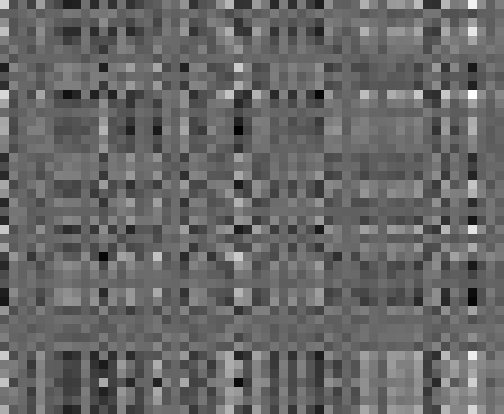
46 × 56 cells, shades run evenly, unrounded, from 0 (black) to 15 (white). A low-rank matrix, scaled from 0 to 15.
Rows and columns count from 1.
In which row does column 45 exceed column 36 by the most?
11
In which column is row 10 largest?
27
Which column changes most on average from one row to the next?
53
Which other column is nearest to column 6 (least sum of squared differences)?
43
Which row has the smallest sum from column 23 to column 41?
15
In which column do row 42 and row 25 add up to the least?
12
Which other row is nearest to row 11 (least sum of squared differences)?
1
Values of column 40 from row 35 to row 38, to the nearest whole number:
7 5 6 6
